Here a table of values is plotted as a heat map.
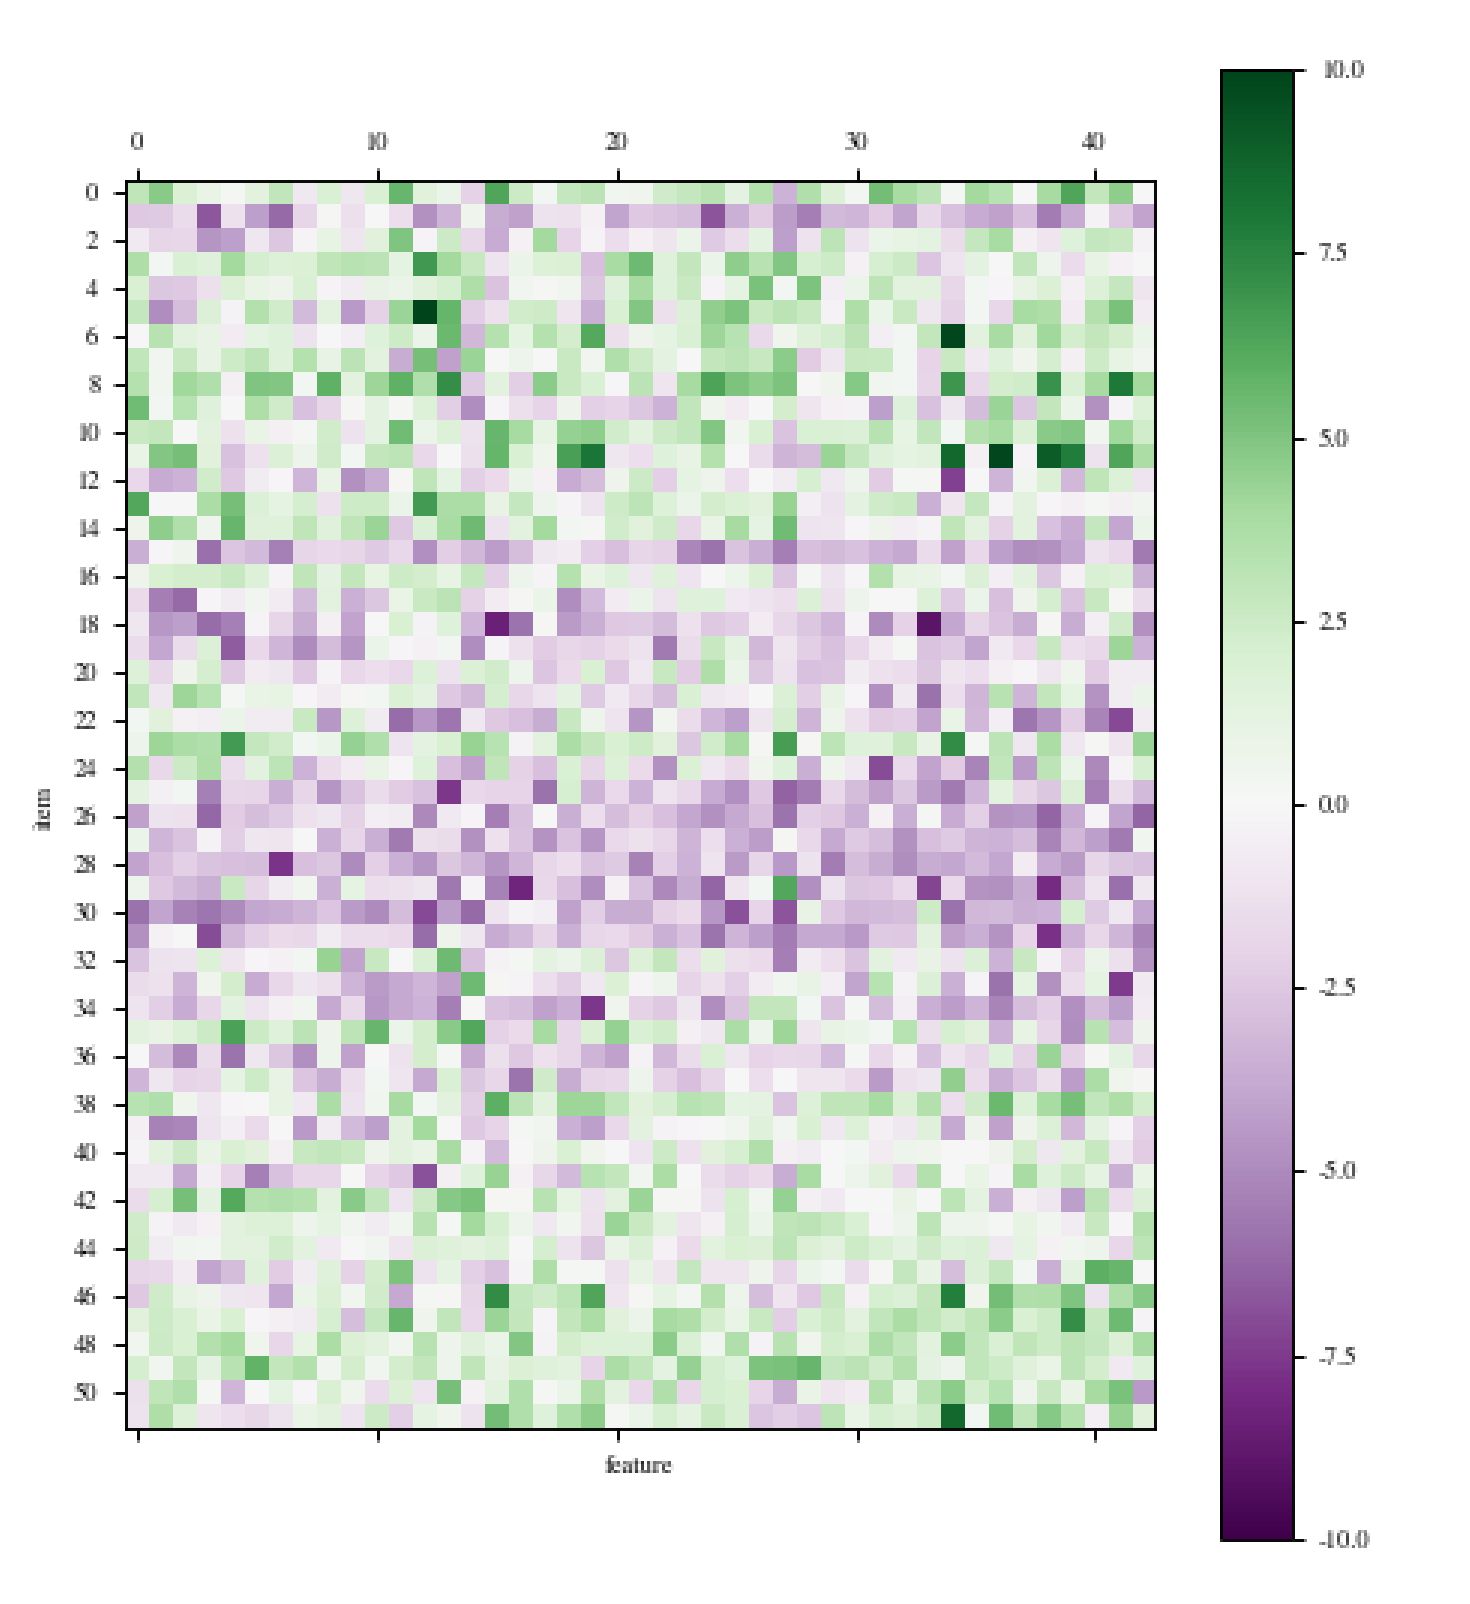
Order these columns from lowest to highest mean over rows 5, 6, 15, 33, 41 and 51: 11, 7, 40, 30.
7, 11, 30, 40
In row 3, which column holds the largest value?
12
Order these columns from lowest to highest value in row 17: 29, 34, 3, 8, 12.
34, 29, 3, 8, 12
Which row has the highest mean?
8
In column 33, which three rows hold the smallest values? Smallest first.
18, 29, 21
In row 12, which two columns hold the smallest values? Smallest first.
34, 9
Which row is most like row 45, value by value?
2
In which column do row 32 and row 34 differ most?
13
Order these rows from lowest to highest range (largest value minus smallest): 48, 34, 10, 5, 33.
48, 10, 34, 33, 5
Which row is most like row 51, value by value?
46
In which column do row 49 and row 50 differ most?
27
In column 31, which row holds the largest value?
0
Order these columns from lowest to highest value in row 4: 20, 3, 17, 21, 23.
3, 17, 20, 23, 21
